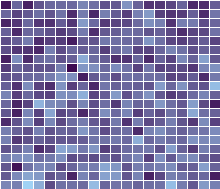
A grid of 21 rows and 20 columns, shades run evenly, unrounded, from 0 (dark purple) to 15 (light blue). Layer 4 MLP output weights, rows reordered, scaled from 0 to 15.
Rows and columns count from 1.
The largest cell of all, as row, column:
21, 3
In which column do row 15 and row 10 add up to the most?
20
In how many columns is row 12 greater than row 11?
9
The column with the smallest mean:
2
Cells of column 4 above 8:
5
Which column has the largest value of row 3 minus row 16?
8
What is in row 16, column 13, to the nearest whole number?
12
